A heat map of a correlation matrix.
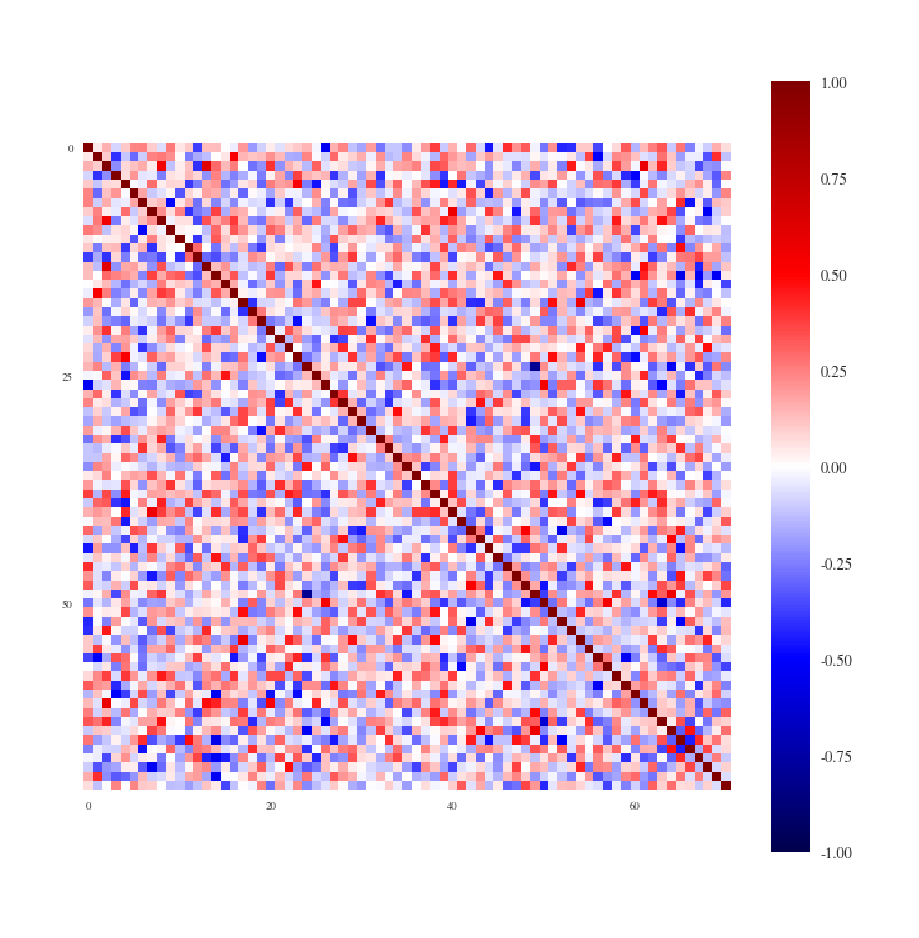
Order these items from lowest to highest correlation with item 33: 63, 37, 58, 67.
37, 58, 63, 67
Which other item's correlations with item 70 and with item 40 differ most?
19
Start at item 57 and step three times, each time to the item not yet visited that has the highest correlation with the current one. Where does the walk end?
56
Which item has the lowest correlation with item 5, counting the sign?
44
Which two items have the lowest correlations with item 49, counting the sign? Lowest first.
24, 35
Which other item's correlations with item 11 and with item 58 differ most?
4
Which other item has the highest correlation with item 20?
61
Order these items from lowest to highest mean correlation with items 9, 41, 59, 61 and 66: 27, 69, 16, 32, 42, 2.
42, 32, 69, 27, 2, 16
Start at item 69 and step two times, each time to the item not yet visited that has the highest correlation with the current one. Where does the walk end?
16
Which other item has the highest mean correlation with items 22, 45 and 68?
28
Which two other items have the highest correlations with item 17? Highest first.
54, 51
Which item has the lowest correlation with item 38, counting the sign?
26
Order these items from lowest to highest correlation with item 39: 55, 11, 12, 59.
55, 12, 59, 11
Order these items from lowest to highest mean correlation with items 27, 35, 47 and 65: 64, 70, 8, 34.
64, 8, 70, 34
